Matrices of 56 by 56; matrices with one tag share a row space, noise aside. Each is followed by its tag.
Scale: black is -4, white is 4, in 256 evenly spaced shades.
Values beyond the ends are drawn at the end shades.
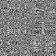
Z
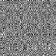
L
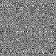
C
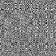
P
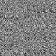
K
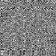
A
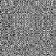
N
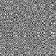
K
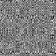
C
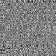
L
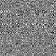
C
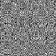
P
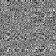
Z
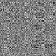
Z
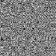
A
